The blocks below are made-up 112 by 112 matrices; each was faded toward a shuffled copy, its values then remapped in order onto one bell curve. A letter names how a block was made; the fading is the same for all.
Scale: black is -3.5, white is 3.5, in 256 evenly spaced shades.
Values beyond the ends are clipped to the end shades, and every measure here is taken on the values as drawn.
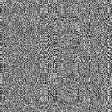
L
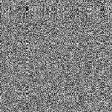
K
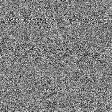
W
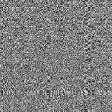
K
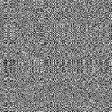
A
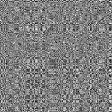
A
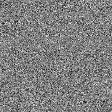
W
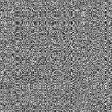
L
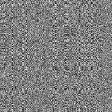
L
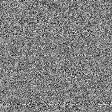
W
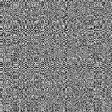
A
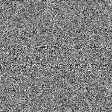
W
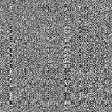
L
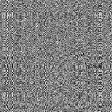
L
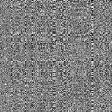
L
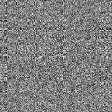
K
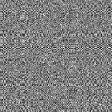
A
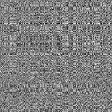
A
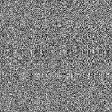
K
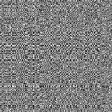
A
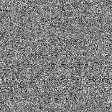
W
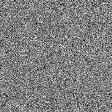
W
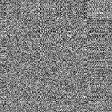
K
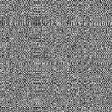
A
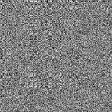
K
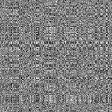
A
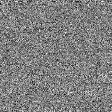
W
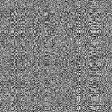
L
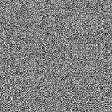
K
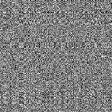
K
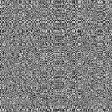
A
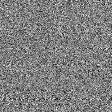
W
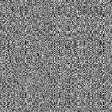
L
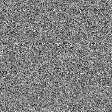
W
